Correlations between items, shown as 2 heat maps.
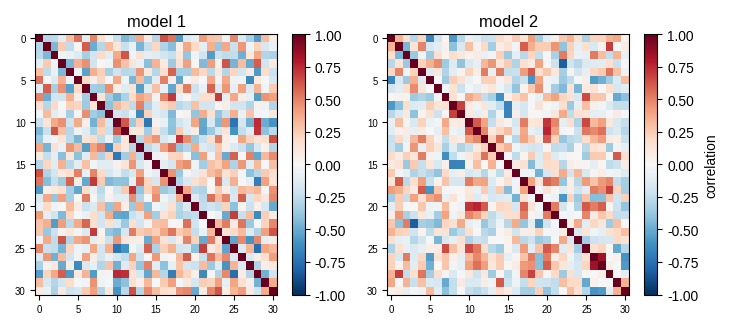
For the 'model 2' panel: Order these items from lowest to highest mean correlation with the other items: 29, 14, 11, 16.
16, 29, 14, 11
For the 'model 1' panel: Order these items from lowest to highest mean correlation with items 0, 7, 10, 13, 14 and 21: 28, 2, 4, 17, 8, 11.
28, 11, 2, 8, 4, 17
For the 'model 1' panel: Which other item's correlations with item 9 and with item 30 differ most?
23
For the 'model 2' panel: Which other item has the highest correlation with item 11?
20
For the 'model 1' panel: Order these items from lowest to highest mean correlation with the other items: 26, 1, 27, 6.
27, 1, 6, 26
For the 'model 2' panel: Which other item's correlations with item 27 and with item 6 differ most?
19
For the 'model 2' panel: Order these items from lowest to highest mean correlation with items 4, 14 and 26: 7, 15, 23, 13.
7, 15, 23, 13
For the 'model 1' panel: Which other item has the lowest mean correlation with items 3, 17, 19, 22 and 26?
2
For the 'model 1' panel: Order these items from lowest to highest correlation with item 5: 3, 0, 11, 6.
11, 6, 3, 0
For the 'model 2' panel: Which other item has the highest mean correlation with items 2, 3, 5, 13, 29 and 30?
14
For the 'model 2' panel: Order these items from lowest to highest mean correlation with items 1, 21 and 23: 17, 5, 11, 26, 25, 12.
5, 26, 12, 11, 25, 17
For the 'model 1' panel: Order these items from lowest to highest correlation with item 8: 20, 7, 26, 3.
26, 3, 7, 20
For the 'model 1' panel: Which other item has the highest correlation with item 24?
3
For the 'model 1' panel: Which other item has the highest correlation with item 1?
6
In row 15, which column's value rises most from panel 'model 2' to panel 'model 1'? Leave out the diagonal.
18
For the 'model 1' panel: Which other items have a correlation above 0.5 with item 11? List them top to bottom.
2, 10, 28
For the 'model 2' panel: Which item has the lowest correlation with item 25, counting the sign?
29
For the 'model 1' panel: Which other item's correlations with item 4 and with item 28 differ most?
17
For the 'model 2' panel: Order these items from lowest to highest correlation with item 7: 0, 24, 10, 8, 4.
4, 24, 0, 8, 10
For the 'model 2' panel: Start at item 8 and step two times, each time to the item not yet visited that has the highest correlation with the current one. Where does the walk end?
22
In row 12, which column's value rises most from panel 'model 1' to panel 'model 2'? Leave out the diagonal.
20
